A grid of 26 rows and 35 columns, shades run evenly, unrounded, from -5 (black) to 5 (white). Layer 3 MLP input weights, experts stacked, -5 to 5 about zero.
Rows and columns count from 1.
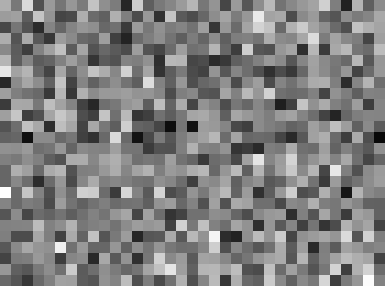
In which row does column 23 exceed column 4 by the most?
3
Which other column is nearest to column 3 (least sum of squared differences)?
13
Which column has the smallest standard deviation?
10
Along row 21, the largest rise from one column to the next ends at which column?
17
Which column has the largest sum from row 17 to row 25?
20
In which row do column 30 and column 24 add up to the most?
15
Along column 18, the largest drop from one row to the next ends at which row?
12
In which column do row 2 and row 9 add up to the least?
7
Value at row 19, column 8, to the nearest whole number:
-1
